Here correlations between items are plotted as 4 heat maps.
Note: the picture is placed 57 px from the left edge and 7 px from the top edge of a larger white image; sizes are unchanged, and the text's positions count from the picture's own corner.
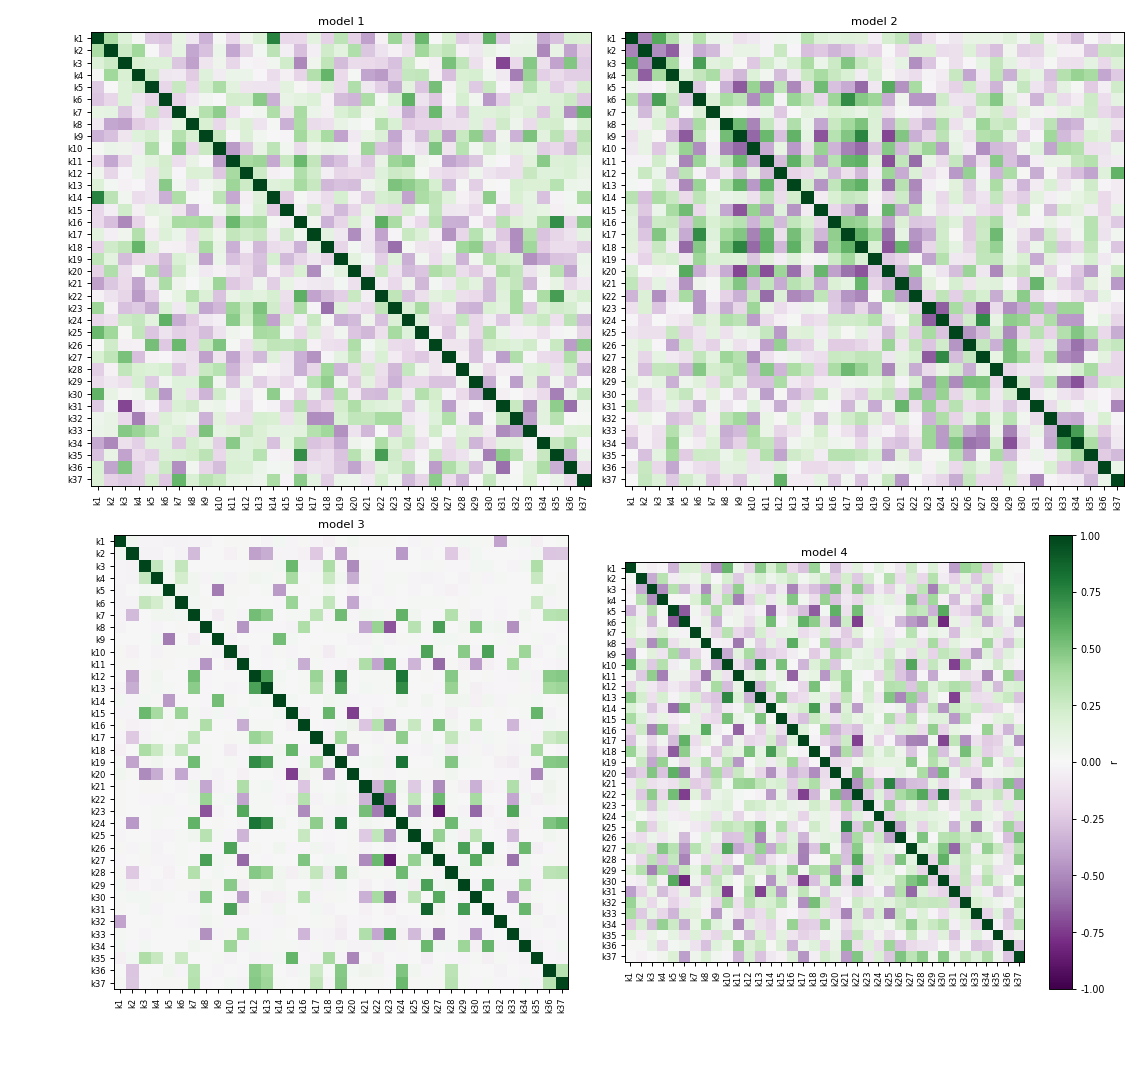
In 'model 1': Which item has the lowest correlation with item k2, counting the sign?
k34
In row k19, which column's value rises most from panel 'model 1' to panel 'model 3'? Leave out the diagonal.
k24
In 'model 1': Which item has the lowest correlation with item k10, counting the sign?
k11
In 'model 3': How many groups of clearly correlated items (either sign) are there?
6
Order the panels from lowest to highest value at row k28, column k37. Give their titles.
model 1, model 2, model 3, model 4
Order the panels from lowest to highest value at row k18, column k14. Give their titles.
model 1, model 3, model 2, model 4
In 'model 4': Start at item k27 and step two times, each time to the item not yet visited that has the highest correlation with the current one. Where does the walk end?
k13
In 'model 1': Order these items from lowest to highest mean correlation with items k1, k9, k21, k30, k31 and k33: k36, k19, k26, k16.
k36, k19, k16, k26
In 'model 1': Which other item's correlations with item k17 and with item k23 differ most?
k32
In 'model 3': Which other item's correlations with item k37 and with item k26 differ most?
k31
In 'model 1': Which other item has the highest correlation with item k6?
k24
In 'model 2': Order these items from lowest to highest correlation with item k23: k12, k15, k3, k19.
k19, k3, k12, k15
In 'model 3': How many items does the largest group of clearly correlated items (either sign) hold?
10
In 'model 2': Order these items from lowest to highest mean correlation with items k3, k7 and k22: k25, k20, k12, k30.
k25, k12, k20, k30
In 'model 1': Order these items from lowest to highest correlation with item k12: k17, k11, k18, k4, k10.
k10, k18, k4, k17, k11
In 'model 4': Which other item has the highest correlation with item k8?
k16
